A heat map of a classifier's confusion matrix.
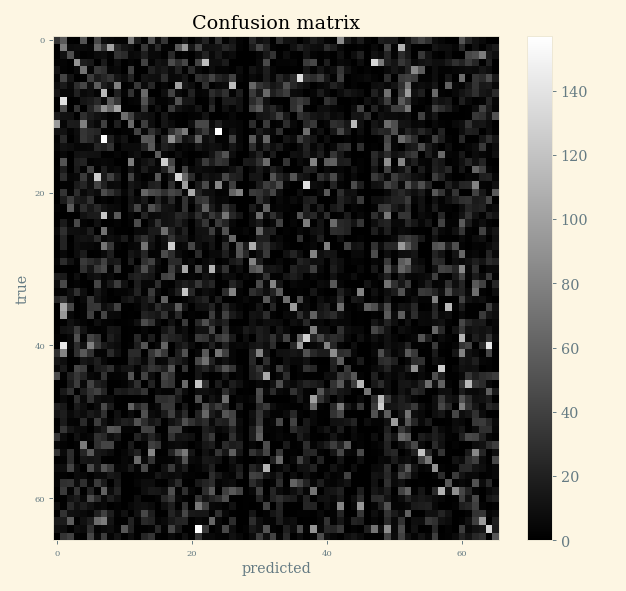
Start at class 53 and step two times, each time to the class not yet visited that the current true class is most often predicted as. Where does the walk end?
54
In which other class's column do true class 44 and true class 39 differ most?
37
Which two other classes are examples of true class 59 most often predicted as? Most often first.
57, 38
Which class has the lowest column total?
28
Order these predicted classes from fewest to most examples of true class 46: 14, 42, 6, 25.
14, 42, 25, 6
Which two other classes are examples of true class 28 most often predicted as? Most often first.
38, 60
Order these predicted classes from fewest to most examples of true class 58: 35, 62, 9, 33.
9, 33, 62, 35
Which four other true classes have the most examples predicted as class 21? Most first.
64, 45, 61, 13
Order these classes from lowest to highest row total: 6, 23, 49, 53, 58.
58, 53, 49, 23, 6
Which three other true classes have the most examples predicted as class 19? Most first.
33, 30, 1
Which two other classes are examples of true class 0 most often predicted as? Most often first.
42, 11
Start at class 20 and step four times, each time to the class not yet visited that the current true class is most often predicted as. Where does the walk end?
52
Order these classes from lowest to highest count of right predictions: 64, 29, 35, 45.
29, 35, 45, 64
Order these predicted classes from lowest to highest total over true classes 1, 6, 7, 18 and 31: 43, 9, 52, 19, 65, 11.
43, 65, 11, 9, 19, 52
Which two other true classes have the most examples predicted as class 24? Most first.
12, 19
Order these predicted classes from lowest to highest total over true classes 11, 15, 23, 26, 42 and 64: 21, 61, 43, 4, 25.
43, 61, 4, 25, 21
